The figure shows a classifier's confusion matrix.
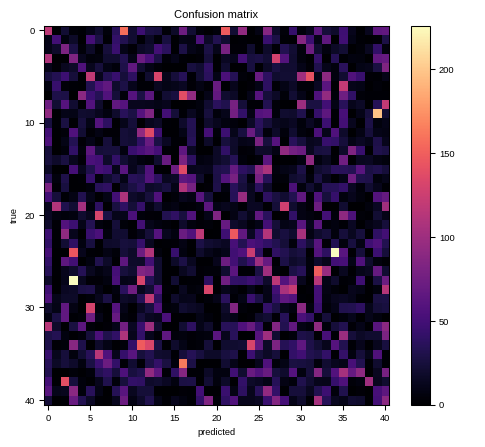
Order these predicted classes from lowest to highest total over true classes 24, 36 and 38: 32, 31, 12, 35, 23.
31, 32, 23, 35, 12
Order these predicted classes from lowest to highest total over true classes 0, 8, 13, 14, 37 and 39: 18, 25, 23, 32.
18, 25, 23, 32
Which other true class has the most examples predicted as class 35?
6
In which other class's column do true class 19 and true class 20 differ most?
28
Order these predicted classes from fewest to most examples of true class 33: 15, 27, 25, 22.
15, 27, 22, 25
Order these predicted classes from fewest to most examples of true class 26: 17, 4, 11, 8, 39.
17, 4, 8, 39, 11
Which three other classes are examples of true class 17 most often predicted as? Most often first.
16, 0, 29
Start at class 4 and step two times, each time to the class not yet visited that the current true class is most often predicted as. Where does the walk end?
32
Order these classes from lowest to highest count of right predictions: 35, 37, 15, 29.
35, 29, 15, 37
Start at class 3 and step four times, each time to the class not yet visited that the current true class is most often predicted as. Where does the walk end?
25
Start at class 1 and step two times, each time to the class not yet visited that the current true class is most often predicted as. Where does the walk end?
5
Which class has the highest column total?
12
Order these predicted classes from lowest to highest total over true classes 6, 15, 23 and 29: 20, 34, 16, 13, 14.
14, 13, 34, 20, 16
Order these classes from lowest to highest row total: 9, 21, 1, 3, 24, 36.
21, 1, 36, 3, 9, 24
